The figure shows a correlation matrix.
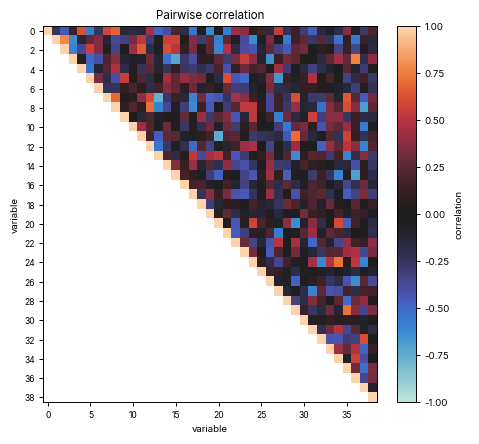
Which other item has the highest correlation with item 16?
5
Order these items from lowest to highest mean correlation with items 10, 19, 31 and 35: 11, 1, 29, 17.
17, 1, 29, 11
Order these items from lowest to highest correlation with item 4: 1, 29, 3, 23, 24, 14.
14, 1, 29, 3, 24, 23
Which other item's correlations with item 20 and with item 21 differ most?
2
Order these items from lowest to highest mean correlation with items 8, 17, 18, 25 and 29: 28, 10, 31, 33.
28, 31, 10, 33
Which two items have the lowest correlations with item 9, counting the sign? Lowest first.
27, 22
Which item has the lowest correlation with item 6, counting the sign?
3
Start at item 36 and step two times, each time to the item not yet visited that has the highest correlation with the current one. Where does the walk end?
23
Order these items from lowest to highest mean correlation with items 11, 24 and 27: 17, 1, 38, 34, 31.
17, 31, 1, 34, 38
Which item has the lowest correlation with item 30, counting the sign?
0
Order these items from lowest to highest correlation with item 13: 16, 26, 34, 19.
16, 34, 26, 19
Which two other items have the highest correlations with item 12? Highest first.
8, 7
